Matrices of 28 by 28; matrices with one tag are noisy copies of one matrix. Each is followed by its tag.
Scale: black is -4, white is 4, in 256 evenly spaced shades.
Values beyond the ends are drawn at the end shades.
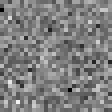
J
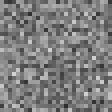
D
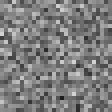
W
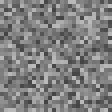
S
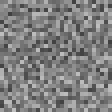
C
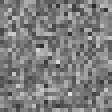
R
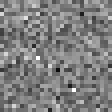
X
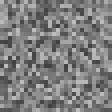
R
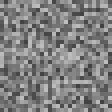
X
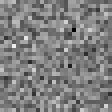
S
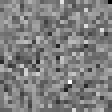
J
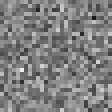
C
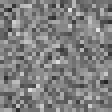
S
